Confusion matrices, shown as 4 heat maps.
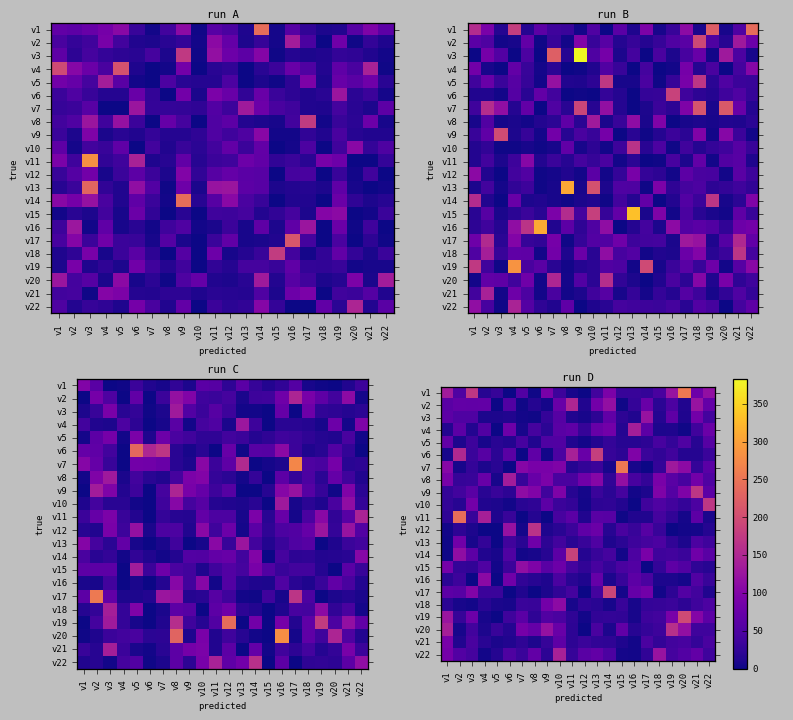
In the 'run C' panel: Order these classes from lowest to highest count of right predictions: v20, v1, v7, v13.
v7, v1, v13, v20
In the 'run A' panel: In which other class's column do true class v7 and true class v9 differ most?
v6
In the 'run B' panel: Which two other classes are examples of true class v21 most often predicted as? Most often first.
v2, v4
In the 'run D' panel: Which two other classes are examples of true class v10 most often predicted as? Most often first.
v22, v3
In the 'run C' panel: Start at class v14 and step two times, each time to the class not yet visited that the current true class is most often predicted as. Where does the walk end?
v11
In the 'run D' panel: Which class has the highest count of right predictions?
v1
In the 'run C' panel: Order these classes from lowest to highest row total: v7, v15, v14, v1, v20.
v1, v14, v15, v20, v7
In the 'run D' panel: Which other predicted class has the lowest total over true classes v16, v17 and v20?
v12
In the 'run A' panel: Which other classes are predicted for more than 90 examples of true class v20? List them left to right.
v1, v5, v14, v22
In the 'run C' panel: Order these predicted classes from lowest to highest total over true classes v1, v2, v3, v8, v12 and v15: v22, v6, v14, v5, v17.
v6, v22, v14, v17, v5
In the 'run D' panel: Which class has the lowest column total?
v5
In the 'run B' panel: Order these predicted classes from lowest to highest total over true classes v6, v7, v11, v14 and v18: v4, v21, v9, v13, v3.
v13, v3, v4, v9, v21
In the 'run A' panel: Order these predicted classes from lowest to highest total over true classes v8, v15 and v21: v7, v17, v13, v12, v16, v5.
v7, v13, v12, v16, v5, v17
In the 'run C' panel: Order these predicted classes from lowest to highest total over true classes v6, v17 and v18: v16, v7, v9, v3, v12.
v9, v16, v12, v3, v7
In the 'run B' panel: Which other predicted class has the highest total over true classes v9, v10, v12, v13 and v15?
v8
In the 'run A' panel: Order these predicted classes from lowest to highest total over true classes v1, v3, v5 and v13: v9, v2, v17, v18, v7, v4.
v18, v7, v17, v2, v4, v9
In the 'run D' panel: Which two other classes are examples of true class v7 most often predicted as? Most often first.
v15, v19
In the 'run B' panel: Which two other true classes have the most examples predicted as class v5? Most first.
v16, v11
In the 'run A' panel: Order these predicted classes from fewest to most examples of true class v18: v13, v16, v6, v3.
v13, v16, v6, v3
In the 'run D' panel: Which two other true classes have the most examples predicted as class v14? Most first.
v17, v2
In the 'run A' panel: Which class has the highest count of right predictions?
v20
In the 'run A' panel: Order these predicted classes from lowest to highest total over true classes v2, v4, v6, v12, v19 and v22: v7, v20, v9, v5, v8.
v8, v7, v20, v5, v9
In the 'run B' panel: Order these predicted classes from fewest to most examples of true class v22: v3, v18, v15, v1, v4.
v3, v15, v18, v1, v4
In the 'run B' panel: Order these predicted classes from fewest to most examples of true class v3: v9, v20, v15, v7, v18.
v15, v18, v20, v7, v9
